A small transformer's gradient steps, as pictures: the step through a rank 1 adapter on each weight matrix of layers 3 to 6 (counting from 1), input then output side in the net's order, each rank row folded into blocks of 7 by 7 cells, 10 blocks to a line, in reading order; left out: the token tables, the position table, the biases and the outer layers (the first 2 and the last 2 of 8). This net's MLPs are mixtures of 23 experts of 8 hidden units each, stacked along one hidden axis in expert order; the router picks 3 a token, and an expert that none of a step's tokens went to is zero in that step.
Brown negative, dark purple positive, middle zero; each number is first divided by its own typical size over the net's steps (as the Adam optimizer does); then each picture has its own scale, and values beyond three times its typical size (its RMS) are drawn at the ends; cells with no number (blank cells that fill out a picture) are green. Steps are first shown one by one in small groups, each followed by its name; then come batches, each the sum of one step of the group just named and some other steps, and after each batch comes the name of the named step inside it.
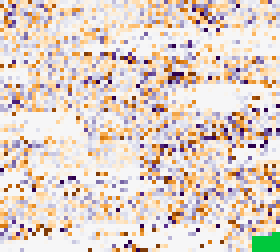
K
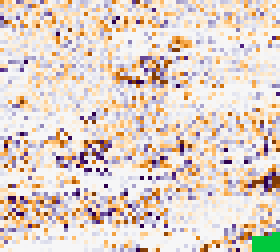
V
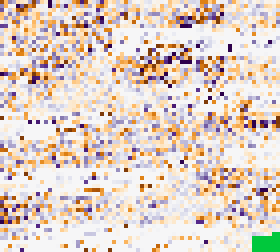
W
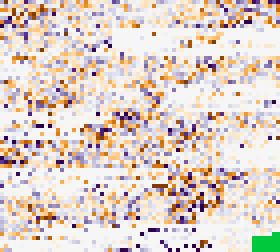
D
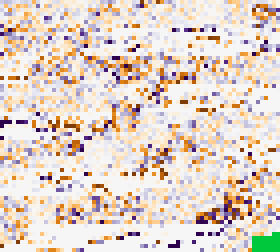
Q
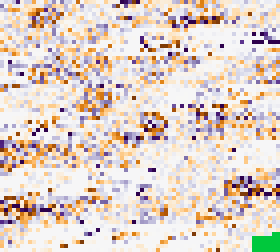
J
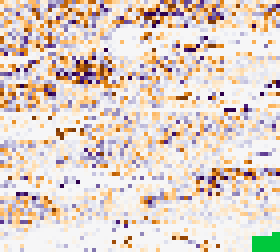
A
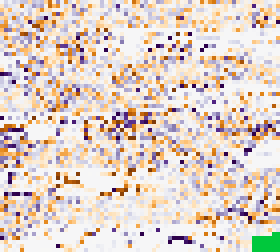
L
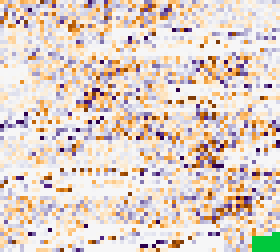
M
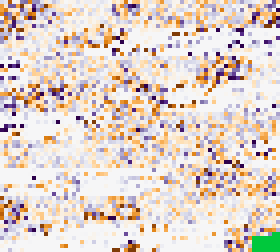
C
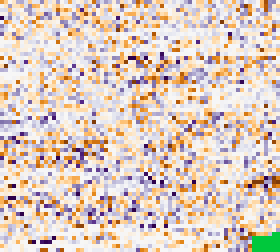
V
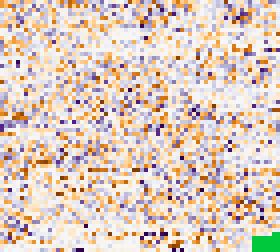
M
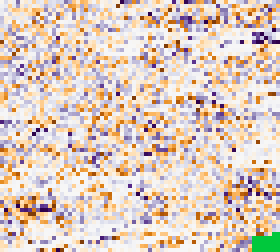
J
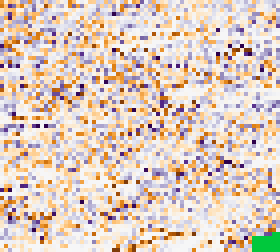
C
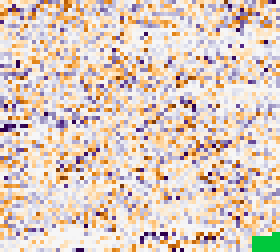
C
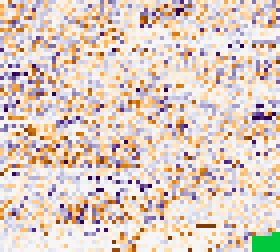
C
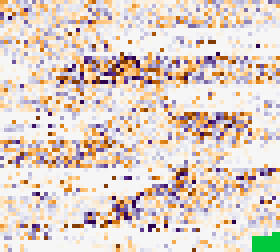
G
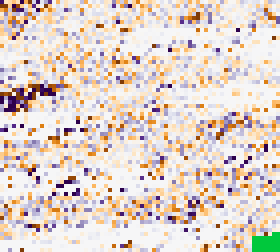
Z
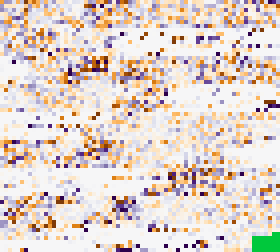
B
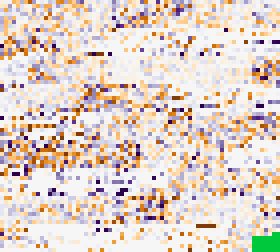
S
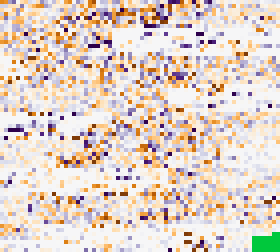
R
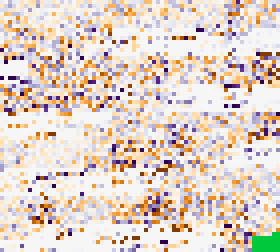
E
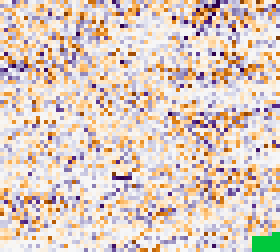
E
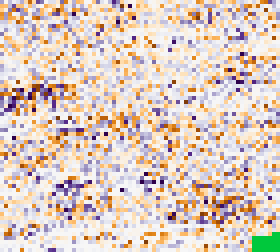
Z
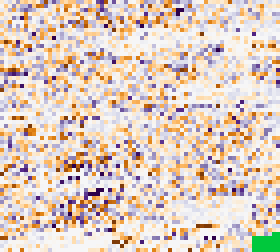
S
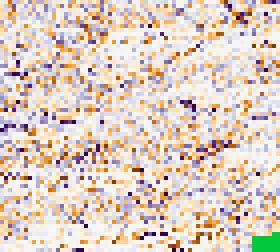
E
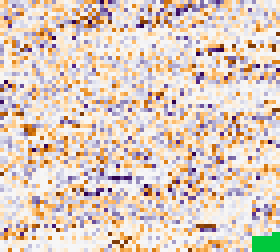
S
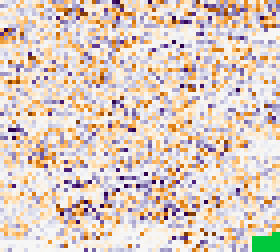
R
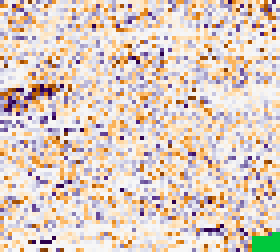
Z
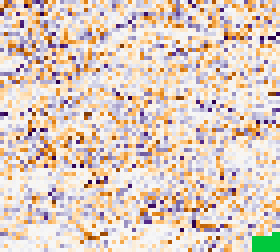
S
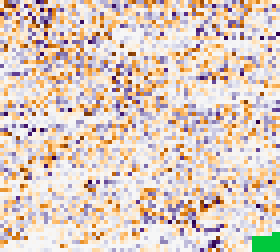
E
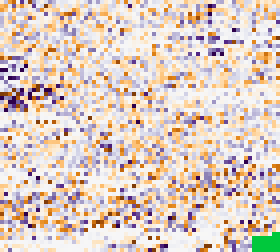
Z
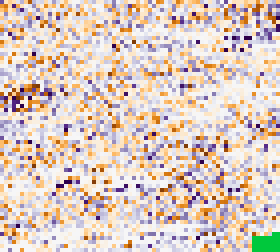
Z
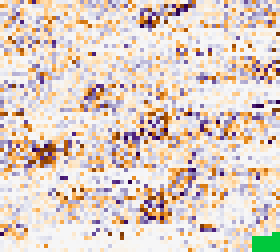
S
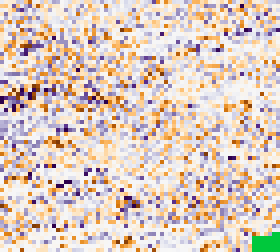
Z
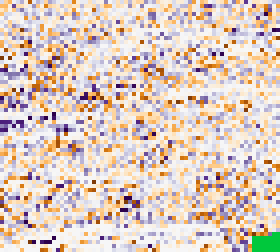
Z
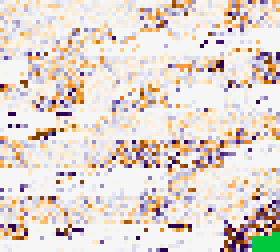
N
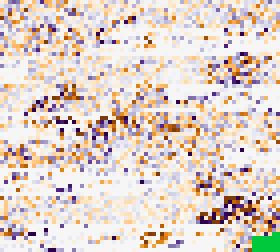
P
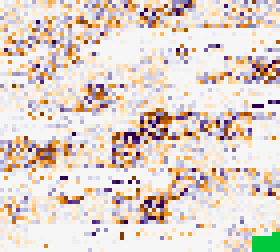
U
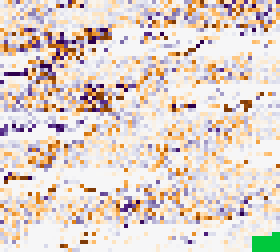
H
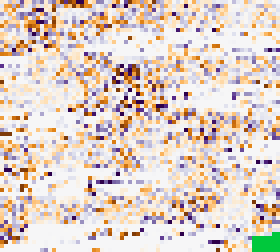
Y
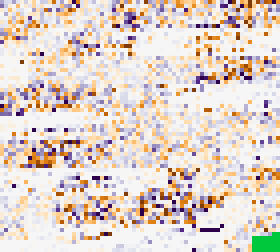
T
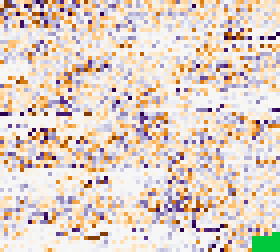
N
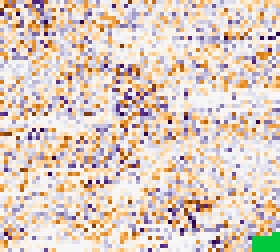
Y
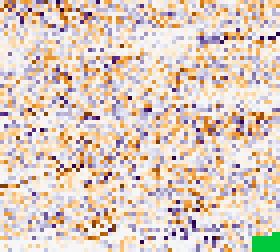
N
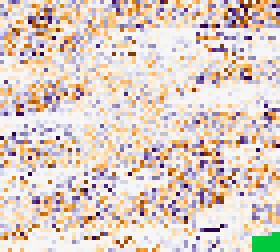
T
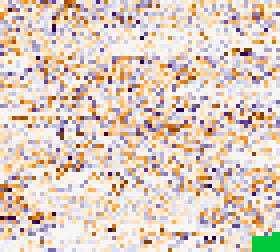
P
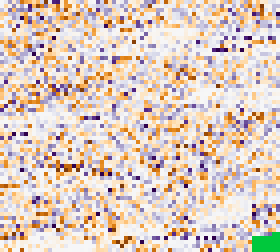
N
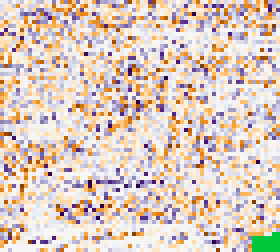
Y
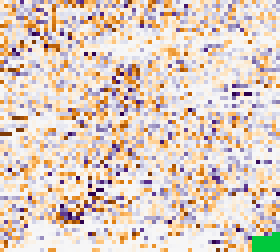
Y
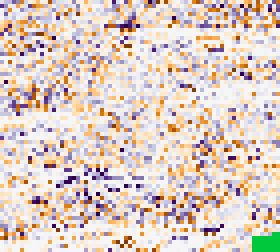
T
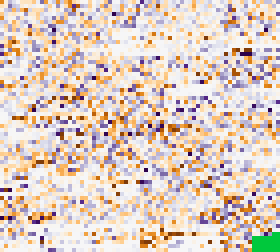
P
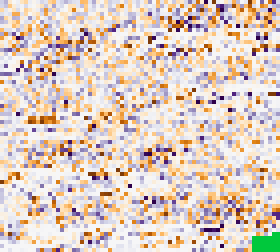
T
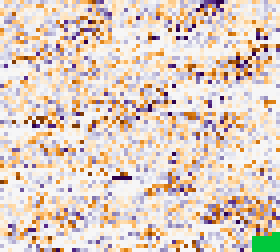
N
